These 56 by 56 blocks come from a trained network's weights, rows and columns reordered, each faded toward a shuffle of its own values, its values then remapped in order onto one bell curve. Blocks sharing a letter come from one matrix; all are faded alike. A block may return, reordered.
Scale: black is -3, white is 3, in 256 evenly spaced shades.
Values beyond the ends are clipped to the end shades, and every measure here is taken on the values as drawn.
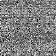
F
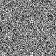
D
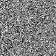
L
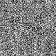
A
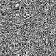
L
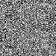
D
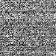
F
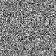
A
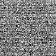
F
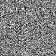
L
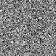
A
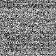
F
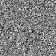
A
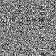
A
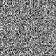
D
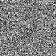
D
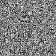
A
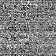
F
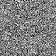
L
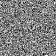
L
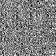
D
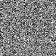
L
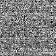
F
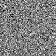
A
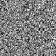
D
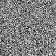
A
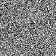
L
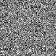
L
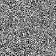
L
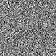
A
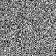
D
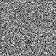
A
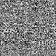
A
